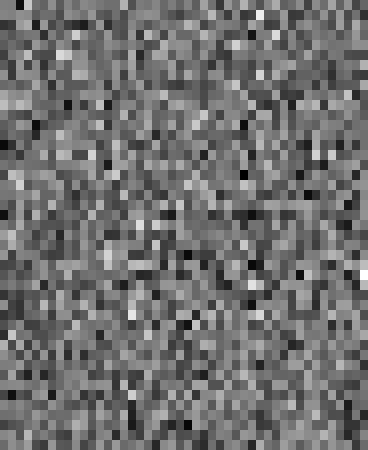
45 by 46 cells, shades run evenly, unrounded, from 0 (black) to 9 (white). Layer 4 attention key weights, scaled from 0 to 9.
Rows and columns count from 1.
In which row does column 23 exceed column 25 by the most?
32
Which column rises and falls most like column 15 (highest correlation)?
12
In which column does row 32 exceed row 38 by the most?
17
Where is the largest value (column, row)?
46, 28
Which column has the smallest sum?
7
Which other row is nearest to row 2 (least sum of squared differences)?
8
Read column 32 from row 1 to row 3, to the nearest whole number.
4 2 6
